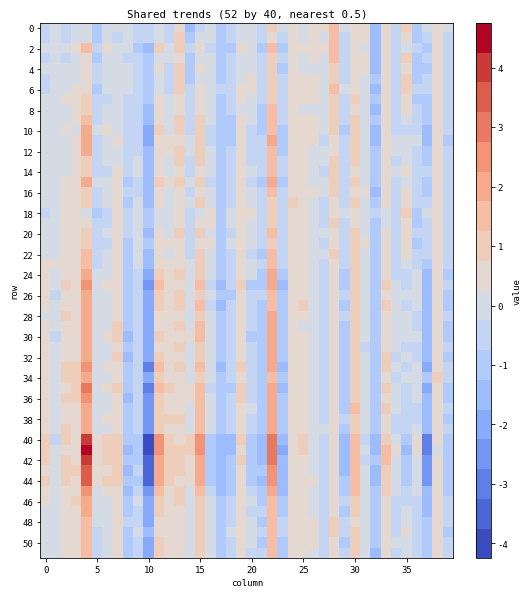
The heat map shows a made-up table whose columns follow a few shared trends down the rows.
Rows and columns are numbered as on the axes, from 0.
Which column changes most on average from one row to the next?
4
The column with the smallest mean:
10
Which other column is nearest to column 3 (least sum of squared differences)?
19
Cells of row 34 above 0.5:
8
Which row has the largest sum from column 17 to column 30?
6
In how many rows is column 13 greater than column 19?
24
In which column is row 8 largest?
22
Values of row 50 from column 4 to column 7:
1.5 -0.5 0 0.5
